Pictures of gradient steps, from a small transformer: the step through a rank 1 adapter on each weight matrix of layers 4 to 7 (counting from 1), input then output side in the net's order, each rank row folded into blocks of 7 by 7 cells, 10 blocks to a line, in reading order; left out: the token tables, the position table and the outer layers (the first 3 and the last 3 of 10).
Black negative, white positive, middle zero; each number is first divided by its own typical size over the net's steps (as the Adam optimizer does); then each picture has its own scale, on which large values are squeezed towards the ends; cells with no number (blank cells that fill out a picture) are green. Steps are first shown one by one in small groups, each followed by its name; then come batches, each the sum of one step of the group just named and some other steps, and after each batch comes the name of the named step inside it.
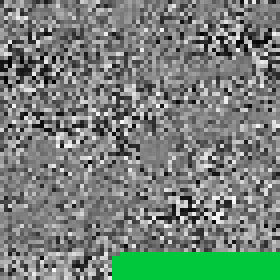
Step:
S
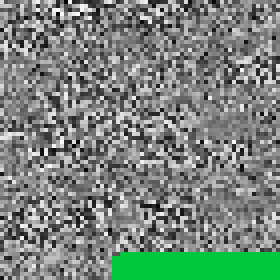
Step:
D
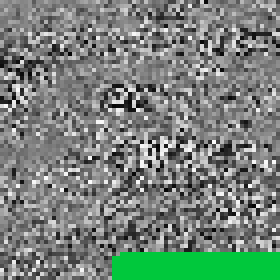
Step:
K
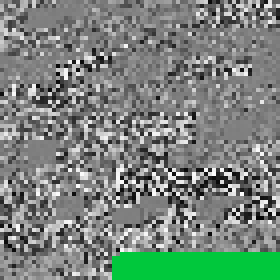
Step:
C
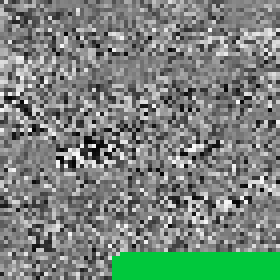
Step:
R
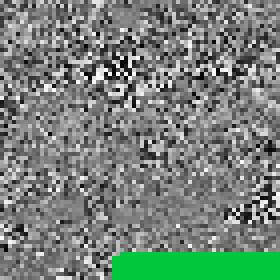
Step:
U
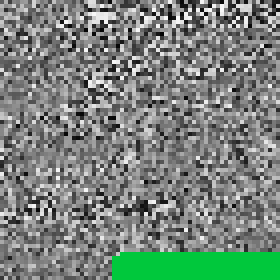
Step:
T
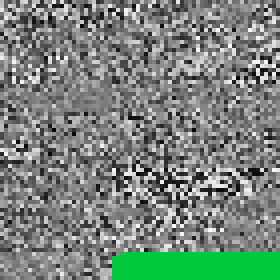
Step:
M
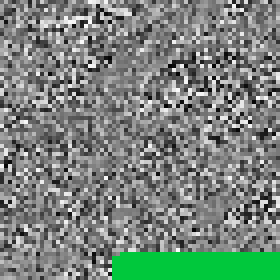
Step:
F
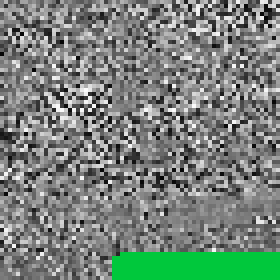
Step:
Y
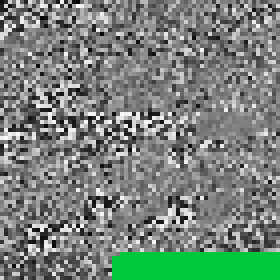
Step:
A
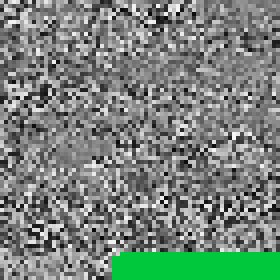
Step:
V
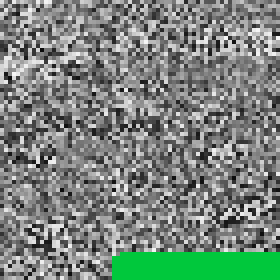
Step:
V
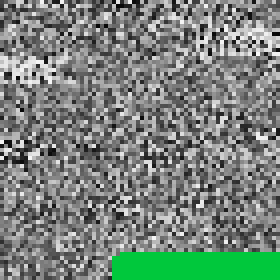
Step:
A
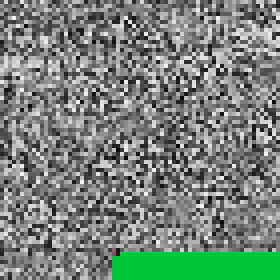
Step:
Y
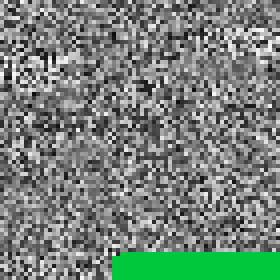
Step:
S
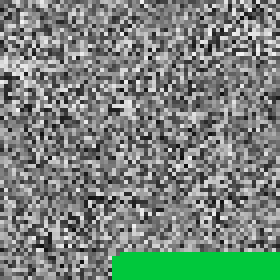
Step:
A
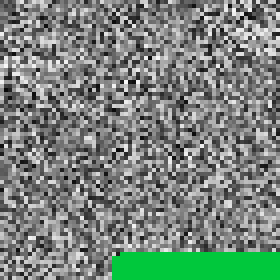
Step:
A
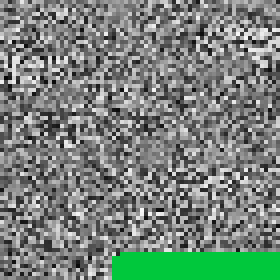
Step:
S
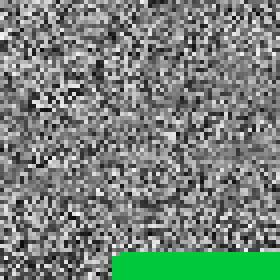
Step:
A
